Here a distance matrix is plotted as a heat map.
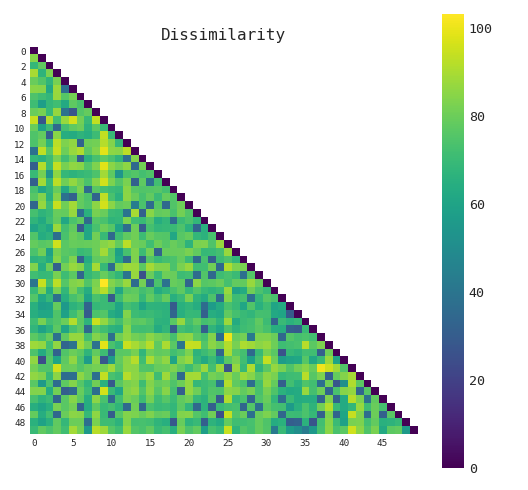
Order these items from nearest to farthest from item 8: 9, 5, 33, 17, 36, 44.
5, 44, 33, 36, 17, 9
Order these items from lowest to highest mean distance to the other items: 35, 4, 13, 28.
4, 28, 35, 13
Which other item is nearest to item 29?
14
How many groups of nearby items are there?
10
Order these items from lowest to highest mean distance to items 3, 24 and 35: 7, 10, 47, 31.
47, 10, 31, 7
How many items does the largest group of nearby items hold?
10
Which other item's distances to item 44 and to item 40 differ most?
9
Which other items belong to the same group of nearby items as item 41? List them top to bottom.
25
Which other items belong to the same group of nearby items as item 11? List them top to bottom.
2
